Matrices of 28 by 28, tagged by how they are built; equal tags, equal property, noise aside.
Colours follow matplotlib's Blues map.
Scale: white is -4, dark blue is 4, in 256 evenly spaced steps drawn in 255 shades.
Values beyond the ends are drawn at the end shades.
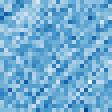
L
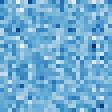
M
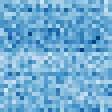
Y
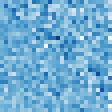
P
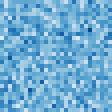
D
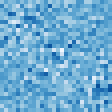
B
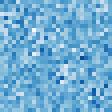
B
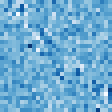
B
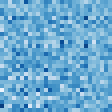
M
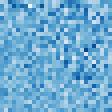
P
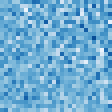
P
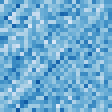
L
